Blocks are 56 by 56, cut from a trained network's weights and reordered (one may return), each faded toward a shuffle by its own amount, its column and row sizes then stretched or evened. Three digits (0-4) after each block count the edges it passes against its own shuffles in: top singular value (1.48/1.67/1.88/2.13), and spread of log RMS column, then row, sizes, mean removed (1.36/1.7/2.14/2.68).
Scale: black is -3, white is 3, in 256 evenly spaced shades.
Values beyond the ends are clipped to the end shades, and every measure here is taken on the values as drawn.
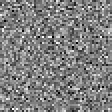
2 0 3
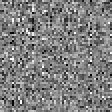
2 3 1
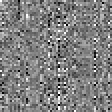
2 4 0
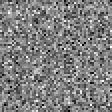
1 1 0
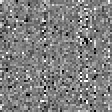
0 3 1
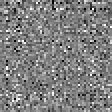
1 3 2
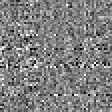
1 1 3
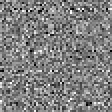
2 0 2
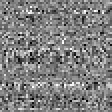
3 1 4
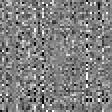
3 4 1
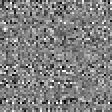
2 2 4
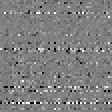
2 1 4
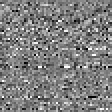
2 0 4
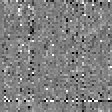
2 4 1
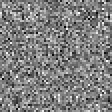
1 0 0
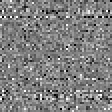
2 0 4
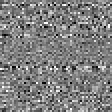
3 0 4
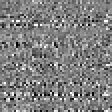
4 1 4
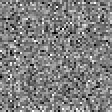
0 0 1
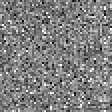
0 1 0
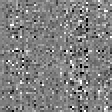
0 4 2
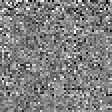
0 1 2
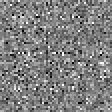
0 1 2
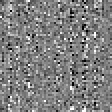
0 4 0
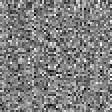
3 3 1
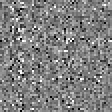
0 2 1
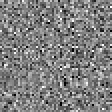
2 2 3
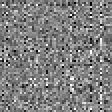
3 3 2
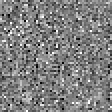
0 2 1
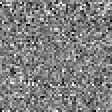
0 0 2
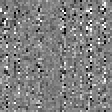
0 4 0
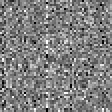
3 3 0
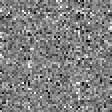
0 2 1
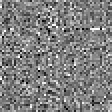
2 2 0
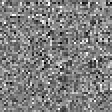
1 2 2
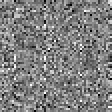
2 2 0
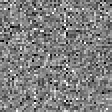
1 1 1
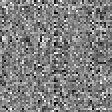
2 3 1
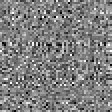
3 0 3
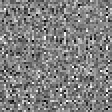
1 3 2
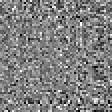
2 2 2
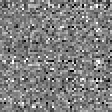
1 1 3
